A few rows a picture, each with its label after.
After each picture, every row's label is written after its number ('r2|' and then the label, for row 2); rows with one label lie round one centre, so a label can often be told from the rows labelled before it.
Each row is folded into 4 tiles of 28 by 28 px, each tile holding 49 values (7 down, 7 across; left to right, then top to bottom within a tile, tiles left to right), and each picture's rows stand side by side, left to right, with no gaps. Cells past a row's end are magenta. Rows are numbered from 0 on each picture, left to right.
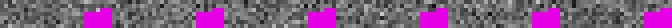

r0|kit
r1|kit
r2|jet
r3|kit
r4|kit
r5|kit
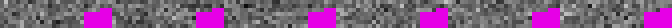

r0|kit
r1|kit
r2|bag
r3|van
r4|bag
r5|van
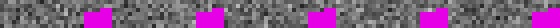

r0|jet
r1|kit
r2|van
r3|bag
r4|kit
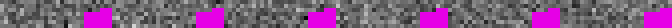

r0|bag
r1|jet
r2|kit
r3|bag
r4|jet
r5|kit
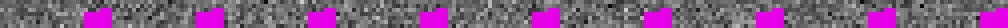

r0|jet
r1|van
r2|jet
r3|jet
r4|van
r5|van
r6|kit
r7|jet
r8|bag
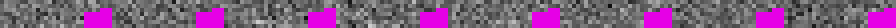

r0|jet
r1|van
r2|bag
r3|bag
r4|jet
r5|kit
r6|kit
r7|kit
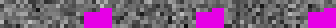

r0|bag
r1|kit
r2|kit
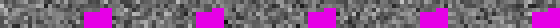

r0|bag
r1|bag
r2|van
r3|jet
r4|bag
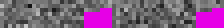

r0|van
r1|van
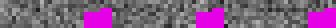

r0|bag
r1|kit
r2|bag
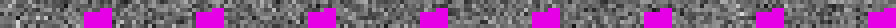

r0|jet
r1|bag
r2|kit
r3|bag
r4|jet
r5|jet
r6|kit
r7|van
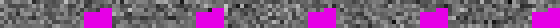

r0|bag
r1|van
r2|kit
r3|kit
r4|van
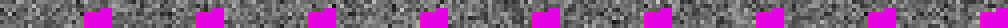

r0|van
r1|kit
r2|jet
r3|kit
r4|bag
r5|kit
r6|kit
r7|van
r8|kit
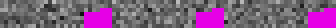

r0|van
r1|bag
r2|van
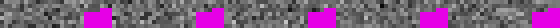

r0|jet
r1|kit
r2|bag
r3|van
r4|kit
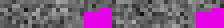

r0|van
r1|jet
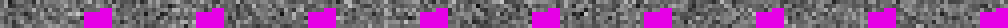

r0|kit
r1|kit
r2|kit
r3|jet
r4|van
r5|kit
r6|jet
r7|kit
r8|jet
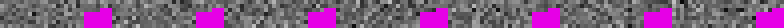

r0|kit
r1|van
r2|jet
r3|van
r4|van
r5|jet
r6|bag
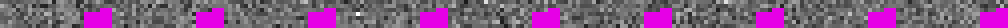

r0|kit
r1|van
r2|jet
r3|bag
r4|kit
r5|jet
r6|van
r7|jet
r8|kit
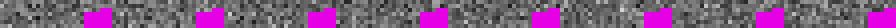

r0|van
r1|bag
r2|jet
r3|bag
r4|jet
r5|kit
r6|van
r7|bag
